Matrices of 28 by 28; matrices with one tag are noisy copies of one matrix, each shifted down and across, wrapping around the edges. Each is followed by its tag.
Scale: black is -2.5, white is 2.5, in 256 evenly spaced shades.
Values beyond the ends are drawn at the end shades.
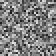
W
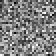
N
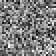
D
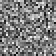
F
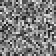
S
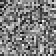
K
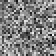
D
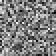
D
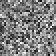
D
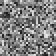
D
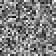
D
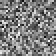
D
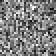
S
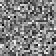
N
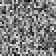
S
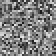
N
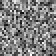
S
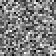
W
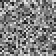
D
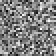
W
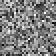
D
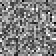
K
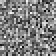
K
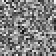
W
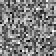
K
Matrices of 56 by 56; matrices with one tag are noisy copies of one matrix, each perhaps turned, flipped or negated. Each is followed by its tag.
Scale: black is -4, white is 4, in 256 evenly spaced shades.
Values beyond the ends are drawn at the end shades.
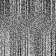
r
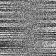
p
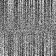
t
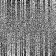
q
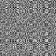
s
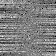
t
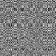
s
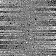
q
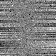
p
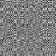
s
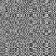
s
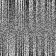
p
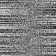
p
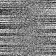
p
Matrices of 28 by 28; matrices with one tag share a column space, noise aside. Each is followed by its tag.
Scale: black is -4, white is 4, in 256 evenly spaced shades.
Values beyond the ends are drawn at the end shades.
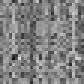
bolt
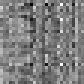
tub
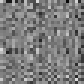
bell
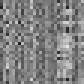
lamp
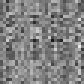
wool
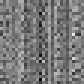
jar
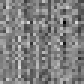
lamp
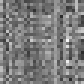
wool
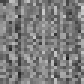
bolt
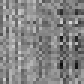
lamp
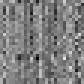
bolt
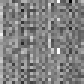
bell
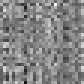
tub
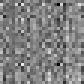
tub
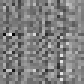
jar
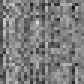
tub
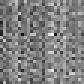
jar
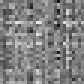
lamp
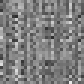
wool
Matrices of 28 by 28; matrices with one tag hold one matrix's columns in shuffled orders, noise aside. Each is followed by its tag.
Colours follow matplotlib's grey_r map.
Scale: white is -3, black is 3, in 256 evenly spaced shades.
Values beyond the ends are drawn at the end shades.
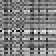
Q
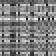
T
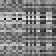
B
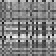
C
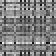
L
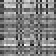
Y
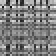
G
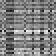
Q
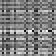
Q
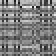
G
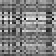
B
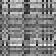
Y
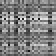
B
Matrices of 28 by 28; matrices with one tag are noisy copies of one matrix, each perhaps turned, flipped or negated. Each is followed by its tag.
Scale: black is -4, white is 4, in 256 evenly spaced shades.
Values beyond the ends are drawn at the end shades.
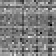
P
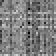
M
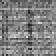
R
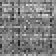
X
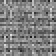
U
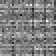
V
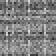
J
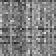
M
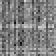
R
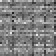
V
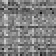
P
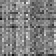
M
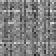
V
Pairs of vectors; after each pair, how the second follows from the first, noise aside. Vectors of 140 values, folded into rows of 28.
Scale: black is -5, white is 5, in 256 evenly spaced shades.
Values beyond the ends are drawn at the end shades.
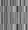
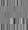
wrapped around, partly zeroed.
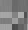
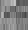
reversed, negated.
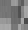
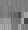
partly zeroed.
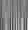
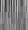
reversed, negated.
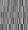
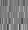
negated, partly zeroed.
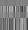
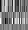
reversed, scaled up.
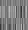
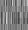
reversed, negated.
